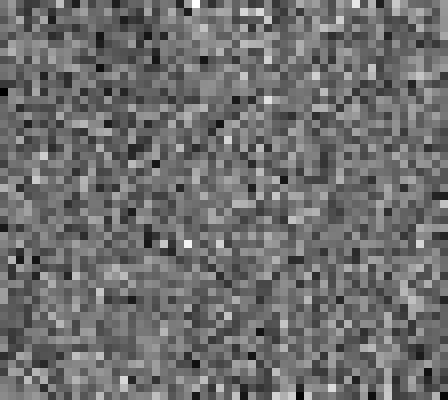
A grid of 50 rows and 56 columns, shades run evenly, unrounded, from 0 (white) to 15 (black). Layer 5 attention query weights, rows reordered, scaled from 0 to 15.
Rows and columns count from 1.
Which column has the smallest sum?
39
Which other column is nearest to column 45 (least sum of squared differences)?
50
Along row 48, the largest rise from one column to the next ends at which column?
17
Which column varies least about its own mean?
12
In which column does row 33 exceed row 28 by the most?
37
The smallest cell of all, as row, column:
1, 25
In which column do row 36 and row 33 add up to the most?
38
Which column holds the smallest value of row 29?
53
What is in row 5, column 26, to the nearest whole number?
6
